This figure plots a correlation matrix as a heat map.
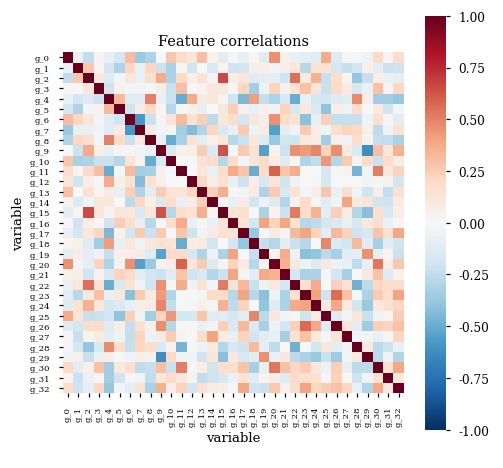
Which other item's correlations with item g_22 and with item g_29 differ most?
g_9
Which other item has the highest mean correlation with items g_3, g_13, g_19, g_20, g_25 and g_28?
g_0
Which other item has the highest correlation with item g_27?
g_14
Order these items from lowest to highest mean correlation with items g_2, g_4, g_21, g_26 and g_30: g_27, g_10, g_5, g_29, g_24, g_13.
g_10, g_29, g_27, g_13, g_24, g_5
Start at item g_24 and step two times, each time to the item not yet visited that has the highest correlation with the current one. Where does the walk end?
g_15
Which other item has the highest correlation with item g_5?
g_4
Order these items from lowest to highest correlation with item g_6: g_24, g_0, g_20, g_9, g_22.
g_24, g_9, g_22, g_0, g_20
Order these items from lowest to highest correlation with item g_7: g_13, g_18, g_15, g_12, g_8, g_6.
g_6, g_12, g_13, g_15, g_18, g_8
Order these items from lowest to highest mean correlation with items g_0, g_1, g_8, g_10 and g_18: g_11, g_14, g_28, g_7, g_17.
g_17, g_11, g_7, g_14, g_28
